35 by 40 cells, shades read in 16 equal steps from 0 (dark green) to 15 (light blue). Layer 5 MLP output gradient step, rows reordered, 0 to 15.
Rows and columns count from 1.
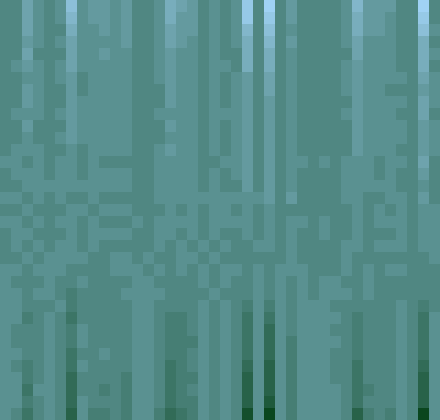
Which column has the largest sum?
39
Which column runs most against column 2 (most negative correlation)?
8
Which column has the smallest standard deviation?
38
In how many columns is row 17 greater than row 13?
8
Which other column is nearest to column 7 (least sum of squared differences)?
33
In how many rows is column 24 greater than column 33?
13
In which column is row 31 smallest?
25
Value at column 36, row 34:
7
